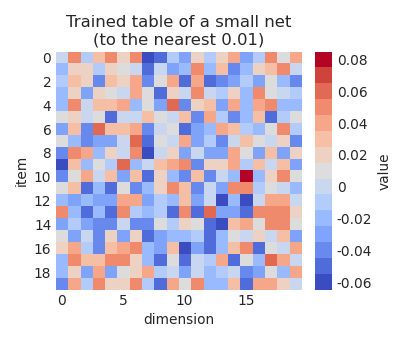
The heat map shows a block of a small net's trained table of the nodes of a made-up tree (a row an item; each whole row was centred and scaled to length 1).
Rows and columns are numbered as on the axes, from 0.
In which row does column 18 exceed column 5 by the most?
10
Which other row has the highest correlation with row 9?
11
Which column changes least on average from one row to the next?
8
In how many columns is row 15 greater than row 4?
6
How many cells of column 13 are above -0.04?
16
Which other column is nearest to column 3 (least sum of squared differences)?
13
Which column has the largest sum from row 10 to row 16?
18
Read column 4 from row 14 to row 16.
-0.04 0.02 0.03
